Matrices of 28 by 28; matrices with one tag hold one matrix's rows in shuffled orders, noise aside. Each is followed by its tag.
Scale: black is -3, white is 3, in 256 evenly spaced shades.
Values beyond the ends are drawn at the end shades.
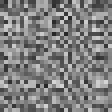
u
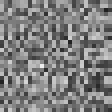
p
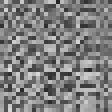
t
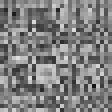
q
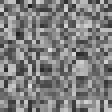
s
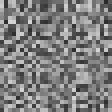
s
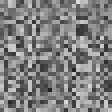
s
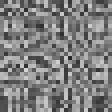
u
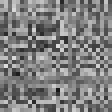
q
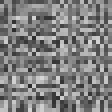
q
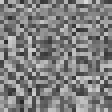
s
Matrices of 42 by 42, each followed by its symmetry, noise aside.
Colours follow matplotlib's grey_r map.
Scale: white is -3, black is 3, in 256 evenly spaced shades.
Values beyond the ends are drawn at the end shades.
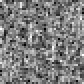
same after a half turn.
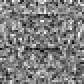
mirrored left to right.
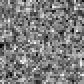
symmetric across the other diagonal.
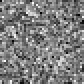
symmetric.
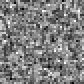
antisymmetric.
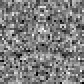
mirrored left to right.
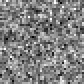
no symmetry.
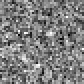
symmetric across the other diagonal.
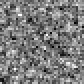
symmetric across the other diagonal.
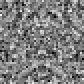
mirrored left to right.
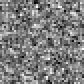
same after a half turn.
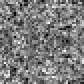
mirrored top to bottom.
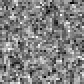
no symmetry.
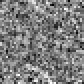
same after a half turn.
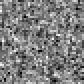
no symmetry.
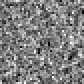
no symmetry.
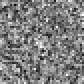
symmetric across the other diagonal.
